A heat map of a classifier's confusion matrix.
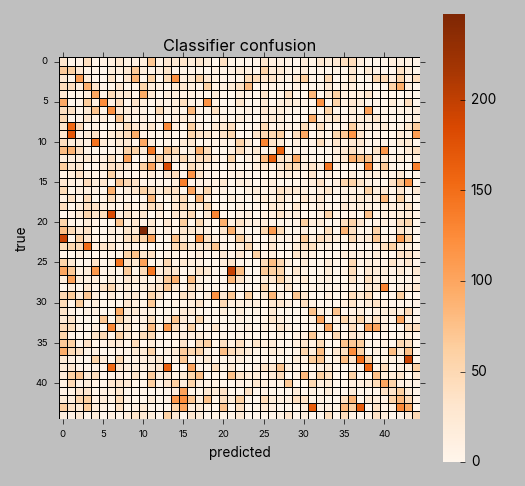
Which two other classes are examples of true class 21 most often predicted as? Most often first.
10, 26
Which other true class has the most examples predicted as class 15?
42
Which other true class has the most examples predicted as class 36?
9
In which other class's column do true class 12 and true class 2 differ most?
26
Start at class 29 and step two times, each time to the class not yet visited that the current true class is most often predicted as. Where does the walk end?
6
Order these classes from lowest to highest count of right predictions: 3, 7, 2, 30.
30, 7, 3, 2
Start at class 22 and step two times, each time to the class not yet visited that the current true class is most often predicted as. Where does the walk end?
11
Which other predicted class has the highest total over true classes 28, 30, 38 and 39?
13
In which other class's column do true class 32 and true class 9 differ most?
1
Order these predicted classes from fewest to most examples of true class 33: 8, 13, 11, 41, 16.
41, 8, 16, 11, 13
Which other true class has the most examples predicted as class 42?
43
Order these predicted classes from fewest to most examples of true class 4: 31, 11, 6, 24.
24, 11, 6, 31
